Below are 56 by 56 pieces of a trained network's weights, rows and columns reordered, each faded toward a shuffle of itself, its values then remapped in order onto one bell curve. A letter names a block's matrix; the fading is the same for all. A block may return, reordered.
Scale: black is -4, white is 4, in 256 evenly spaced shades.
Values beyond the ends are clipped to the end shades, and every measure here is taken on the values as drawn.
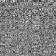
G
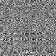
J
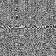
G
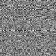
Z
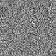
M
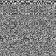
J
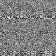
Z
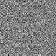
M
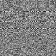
J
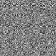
G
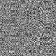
M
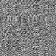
M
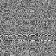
J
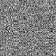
M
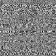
G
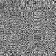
M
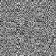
M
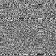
J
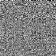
G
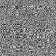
G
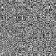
M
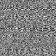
Z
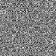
G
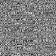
G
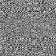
Z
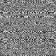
Z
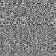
G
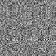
M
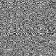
G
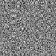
M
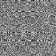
Z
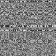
Z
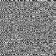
Z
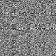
G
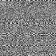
Z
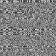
Z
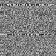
J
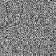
M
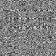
G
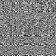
Z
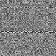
J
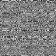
Z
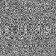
G
